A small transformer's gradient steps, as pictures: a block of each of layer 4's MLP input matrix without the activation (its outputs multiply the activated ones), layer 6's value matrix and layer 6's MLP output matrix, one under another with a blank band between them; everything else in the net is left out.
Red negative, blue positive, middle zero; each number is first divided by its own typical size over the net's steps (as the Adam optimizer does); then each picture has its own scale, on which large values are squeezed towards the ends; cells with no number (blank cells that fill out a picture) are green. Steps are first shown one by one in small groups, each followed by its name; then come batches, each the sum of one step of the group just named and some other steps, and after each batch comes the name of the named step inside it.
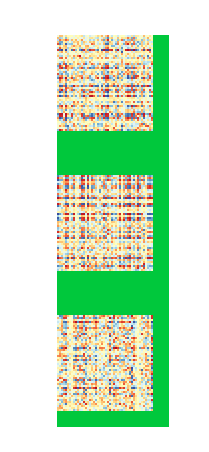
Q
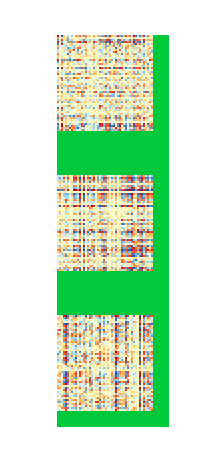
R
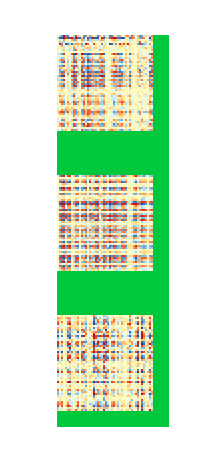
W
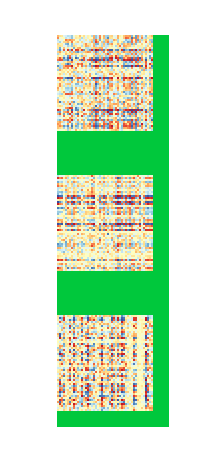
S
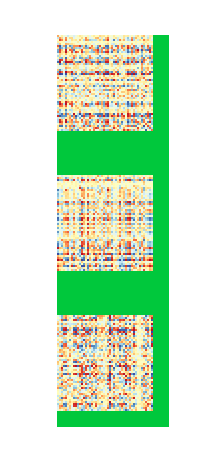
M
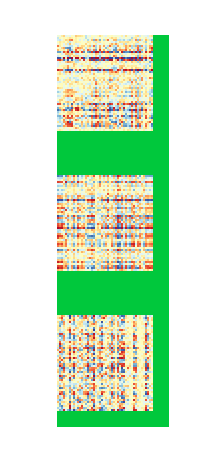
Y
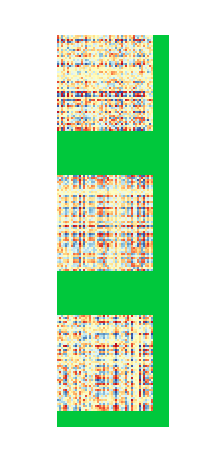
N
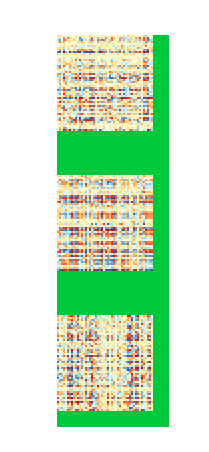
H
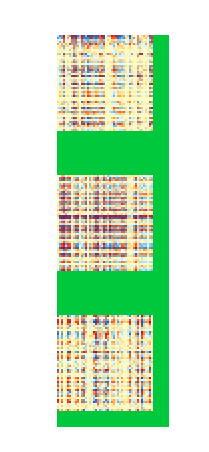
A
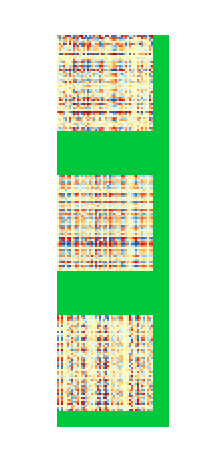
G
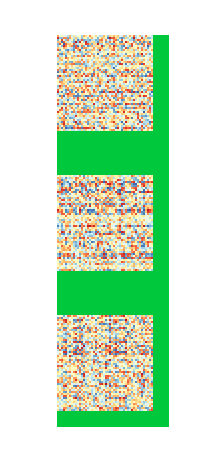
N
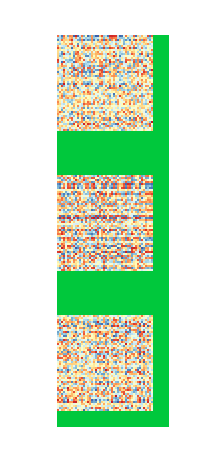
A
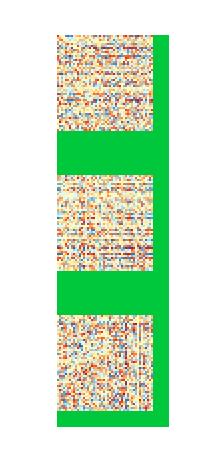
M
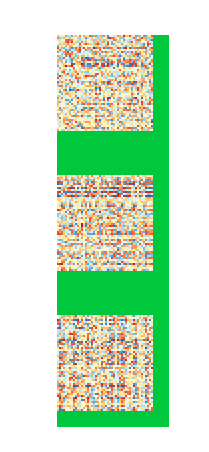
S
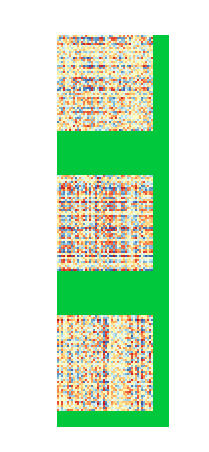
H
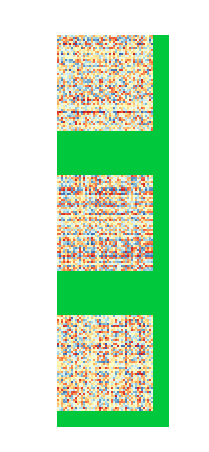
G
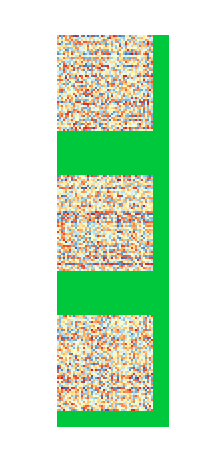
Q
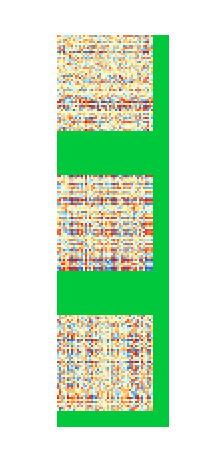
H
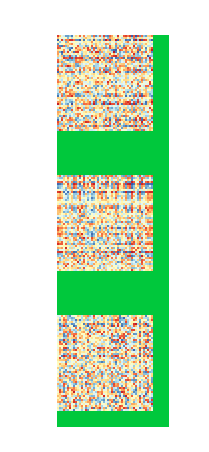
Y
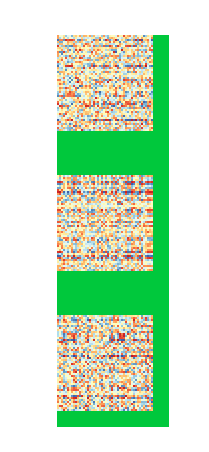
S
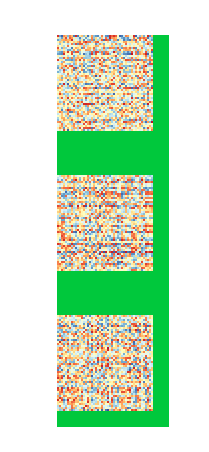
R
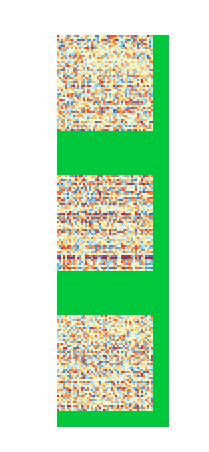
Q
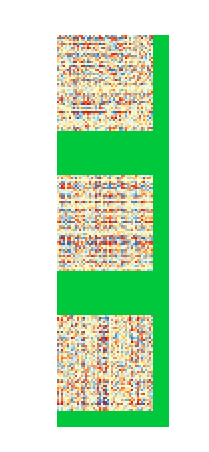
G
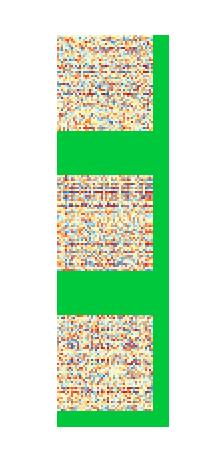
Q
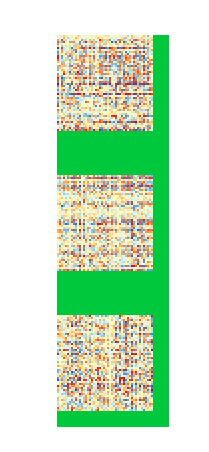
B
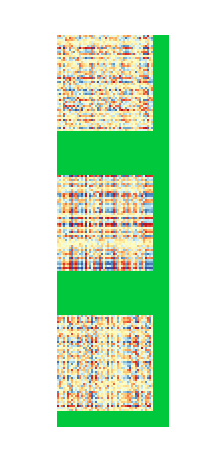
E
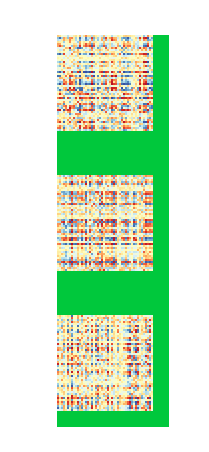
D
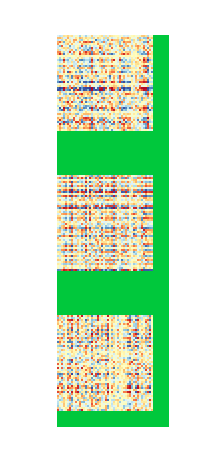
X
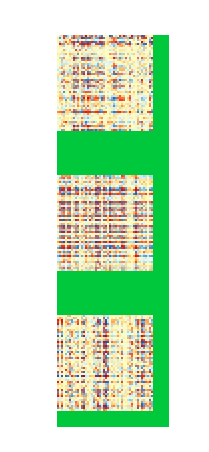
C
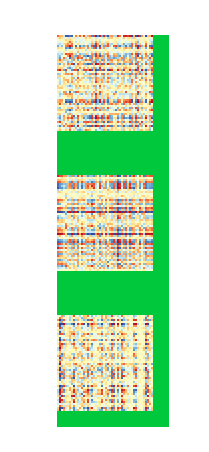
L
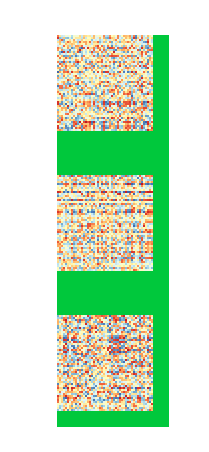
D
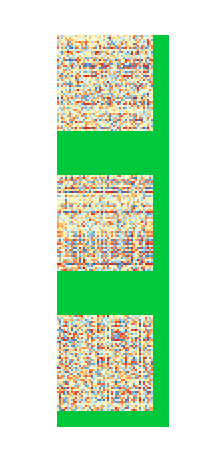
X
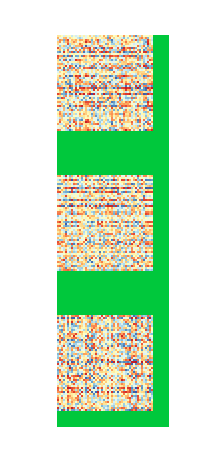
B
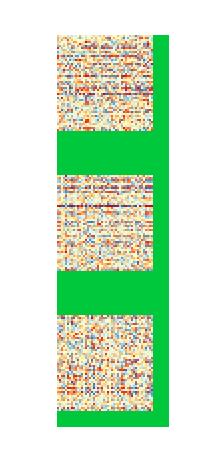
B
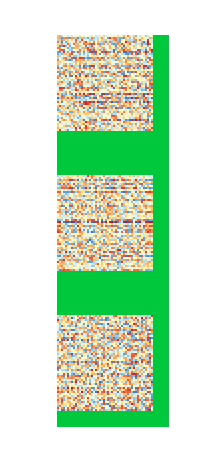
B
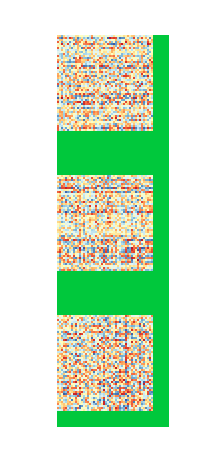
B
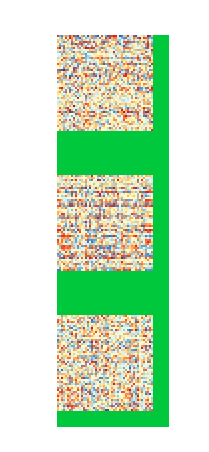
E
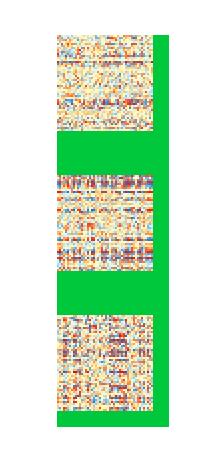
L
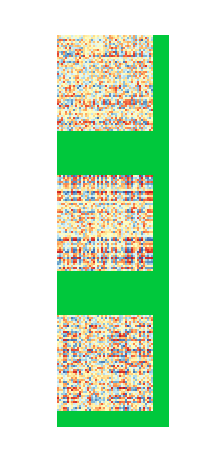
D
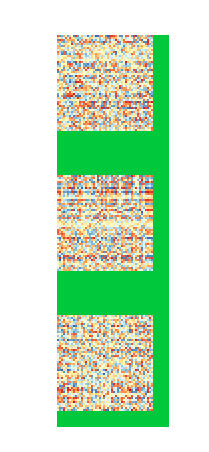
L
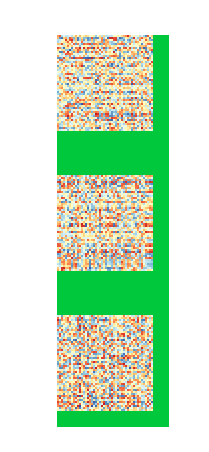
E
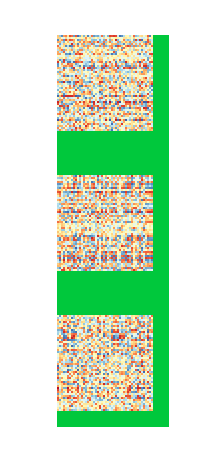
X
